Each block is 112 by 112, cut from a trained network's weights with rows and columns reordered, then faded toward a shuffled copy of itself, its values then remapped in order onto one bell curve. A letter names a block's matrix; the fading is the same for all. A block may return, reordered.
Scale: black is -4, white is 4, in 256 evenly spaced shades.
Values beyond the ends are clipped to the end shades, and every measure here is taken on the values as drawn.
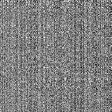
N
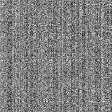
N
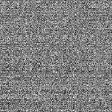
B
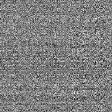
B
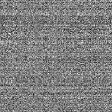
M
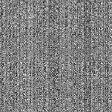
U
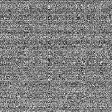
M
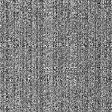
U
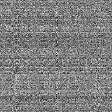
M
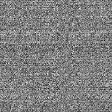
B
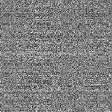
B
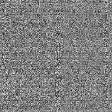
B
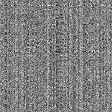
N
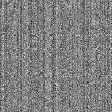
N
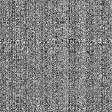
N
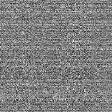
M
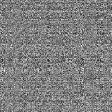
B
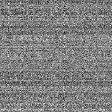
M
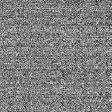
B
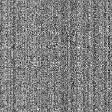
N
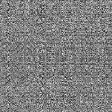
B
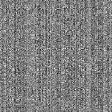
U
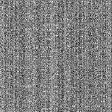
U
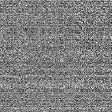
M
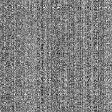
N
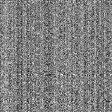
N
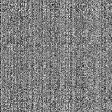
N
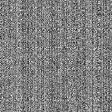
U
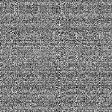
M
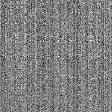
N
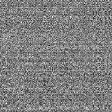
B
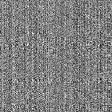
N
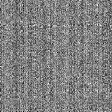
N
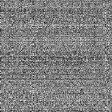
M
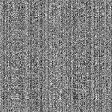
U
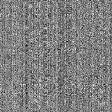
N
